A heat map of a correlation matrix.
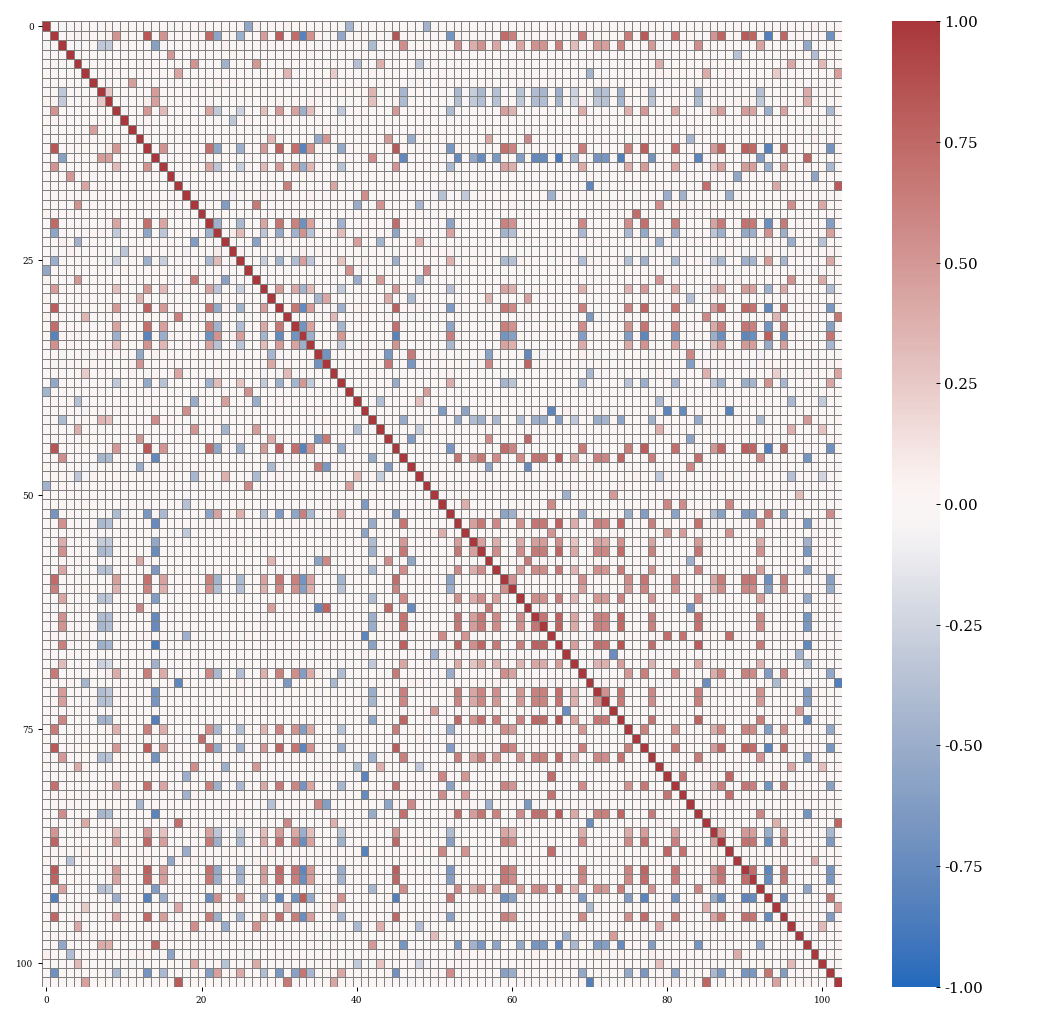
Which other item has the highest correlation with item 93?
33
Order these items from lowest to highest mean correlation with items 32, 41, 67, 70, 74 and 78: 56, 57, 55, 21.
57, 21, 55, 56
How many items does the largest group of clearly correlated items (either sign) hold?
28
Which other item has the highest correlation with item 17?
102
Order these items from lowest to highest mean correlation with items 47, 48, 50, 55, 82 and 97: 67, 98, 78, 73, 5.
67, 98, 5, 78, 73
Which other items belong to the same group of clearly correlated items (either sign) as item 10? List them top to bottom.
24
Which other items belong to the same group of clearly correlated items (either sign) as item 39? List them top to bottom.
0, 26, 49
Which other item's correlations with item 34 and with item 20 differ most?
76
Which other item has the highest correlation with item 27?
19
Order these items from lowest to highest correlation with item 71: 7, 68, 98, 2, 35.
98, 7, 35, 68, 2
